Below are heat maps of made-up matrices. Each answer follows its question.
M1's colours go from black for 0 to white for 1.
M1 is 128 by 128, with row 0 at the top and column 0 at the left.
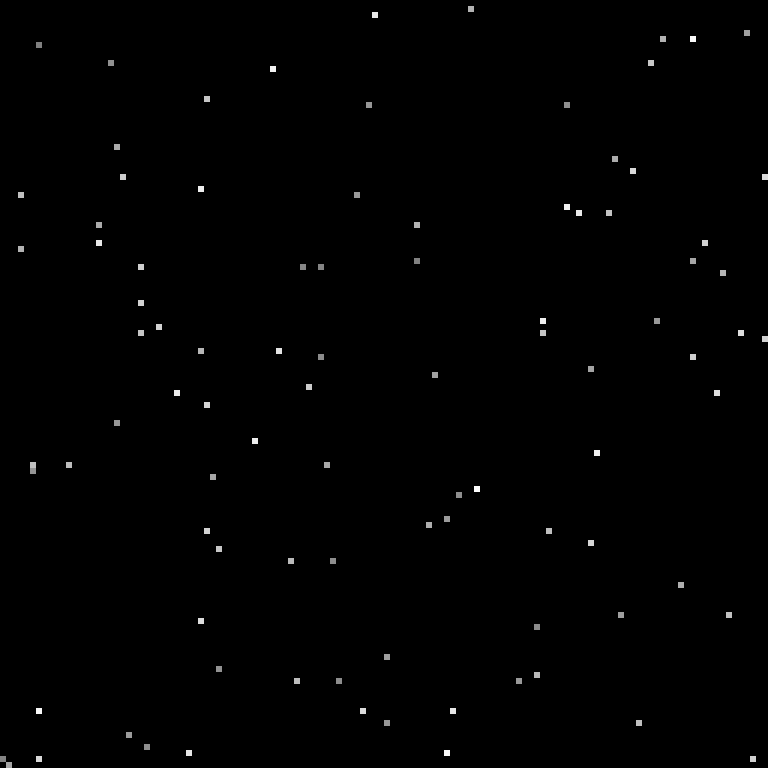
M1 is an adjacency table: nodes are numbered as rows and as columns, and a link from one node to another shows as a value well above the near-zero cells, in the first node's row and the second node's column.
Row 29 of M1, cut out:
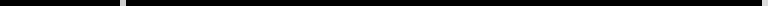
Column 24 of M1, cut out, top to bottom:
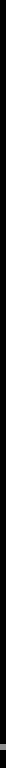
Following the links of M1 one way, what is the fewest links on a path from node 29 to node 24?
6
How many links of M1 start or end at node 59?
3
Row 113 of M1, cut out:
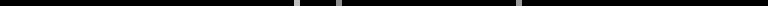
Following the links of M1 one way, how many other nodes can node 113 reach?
11
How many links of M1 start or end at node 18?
1
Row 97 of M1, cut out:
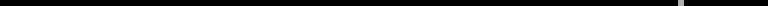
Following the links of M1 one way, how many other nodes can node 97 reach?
12
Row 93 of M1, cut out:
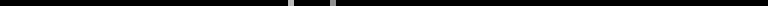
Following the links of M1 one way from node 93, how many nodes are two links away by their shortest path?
3
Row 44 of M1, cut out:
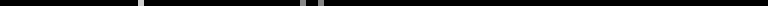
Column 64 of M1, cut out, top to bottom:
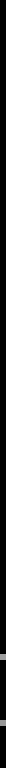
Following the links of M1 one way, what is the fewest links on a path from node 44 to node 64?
3
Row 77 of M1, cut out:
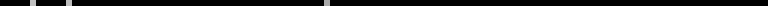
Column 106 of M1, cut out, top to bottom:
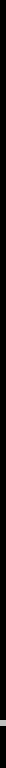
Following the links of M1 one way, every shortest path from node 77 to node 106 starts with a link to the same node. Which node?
node 11
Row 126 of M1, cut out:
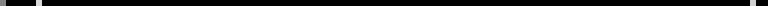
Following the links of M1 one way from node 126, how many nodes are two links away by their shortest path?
4
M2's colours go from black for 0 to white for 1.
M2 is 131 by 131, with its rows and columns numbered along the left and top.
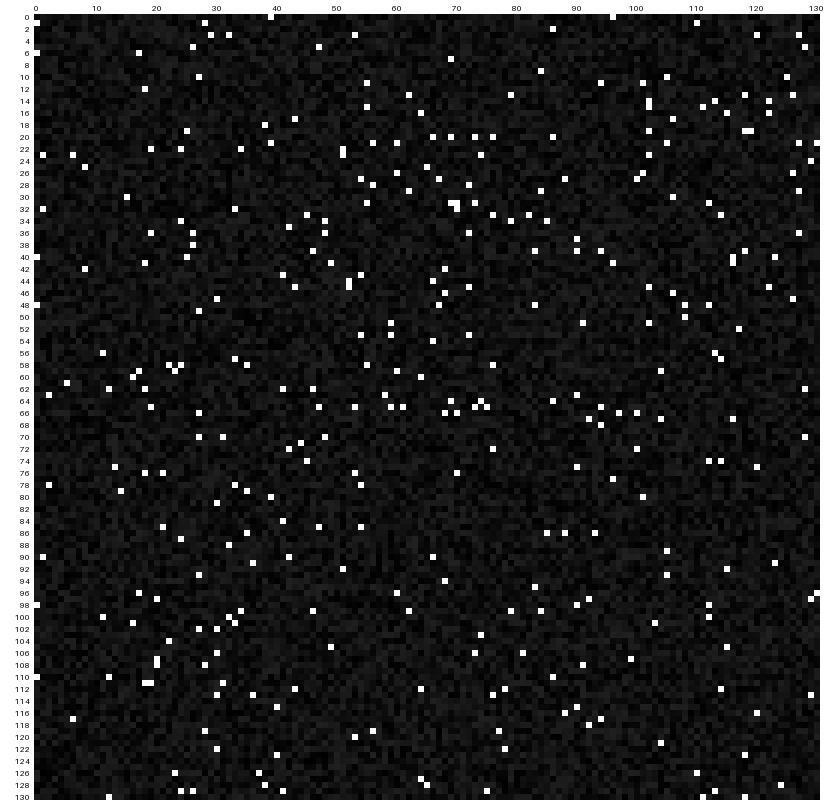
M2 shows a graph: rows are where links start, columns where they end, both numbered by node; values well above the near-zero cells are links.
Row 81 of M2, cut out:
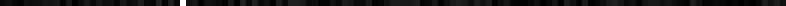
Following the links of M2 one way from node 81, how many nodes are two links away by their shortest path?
2
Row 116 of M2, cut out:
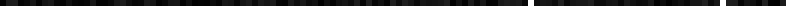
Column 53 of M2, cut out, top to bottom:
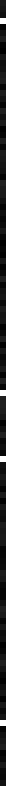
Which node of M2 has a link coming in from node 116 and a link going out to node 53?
node 120
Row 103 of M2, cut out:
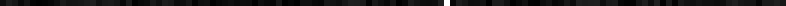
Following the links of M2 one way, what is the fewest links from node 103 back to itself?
7
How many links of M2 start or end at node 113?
7
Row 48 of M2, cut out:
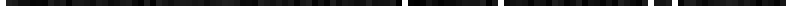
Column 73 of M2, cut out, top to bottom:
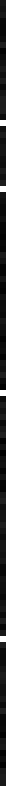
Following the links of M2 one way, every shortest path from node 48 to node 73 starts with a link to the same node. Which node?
node 108
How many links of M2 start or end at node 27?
10
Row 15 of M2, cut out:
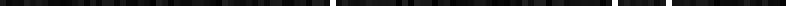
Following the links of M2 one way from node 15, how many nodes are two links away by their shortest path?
5
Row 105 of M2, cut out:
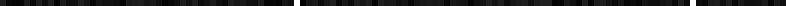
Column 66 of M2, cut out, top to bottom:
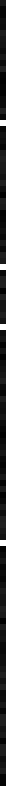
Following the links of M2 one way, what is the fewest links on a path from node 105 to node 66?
3
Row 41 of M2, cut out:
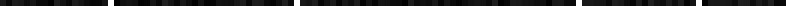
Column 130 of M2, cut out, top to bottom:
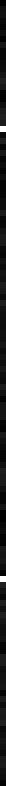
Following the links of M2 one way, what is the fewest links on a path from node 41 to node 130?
2
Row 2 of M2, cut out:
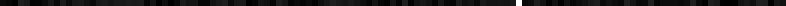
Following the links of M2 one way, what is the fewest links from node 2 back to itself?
7
